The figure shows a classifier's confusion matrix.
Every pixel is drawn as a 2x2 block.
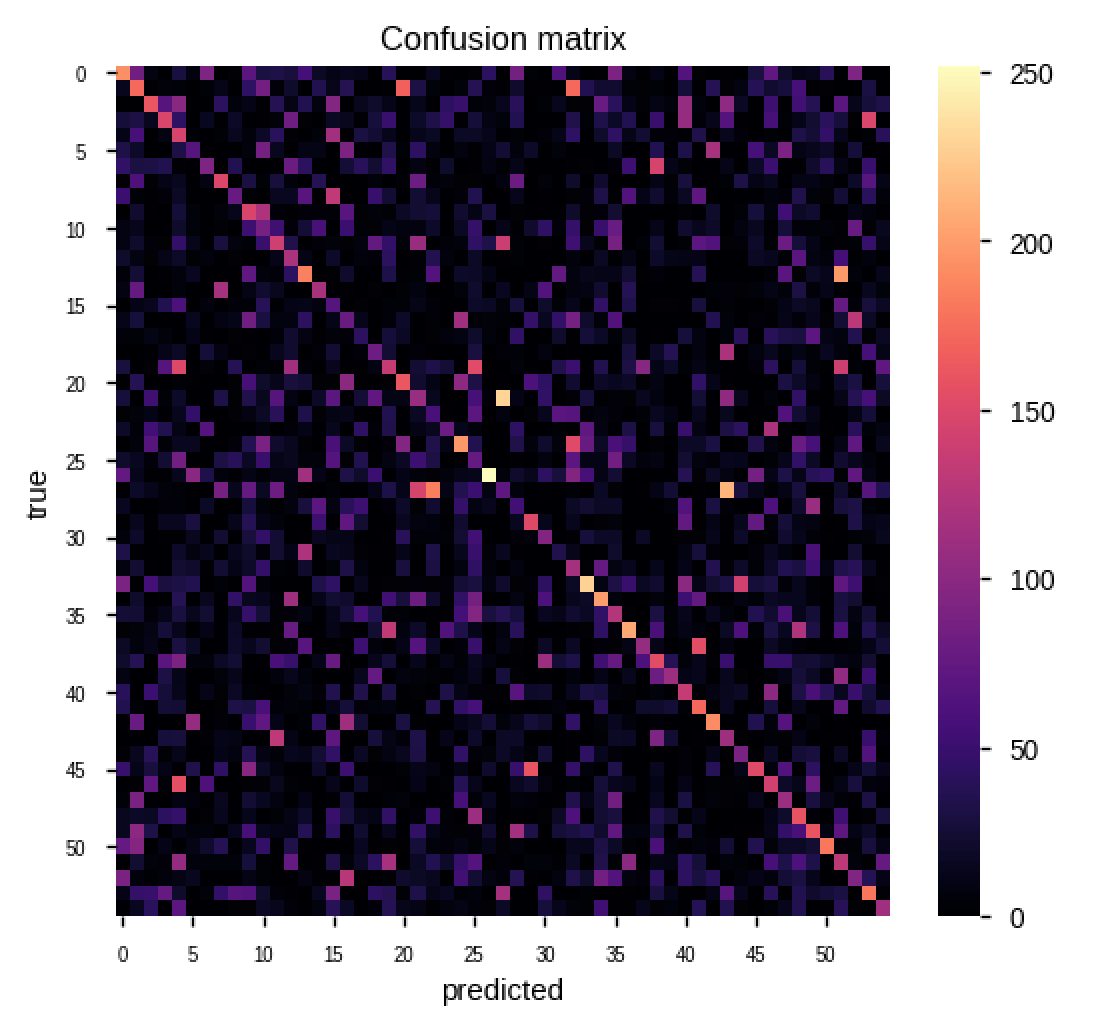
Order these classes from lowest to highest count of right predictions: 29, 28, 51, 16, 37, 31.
31, 28, 16, 37, 51, 29
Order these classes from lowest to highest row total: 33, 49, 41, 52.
41, 52, 49, 33
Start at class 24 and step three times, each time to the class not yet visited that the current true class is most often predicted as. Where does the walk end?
12
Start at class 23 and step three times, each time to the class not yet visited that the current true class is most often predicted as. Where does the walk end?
15
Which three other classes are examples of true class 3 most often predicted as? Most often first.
53, 40, 12
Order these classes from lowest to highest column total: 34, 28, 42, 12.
42, 28, 12, 34
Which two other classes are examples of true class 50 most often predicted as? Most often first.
1, 0
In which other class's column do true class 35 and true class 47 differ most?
25
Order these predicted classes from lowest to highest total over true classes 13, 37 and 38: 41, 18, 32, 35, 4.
18, 32, 35, 4, 41
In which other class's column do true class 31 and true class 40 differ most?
13
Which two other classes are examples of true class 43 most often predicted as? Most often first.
11, 38
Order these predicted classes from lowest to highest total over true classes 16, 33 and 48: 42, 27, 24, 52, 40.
27, 42, 40, 24, 52
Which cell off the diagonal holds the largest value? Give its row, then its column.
21, 27
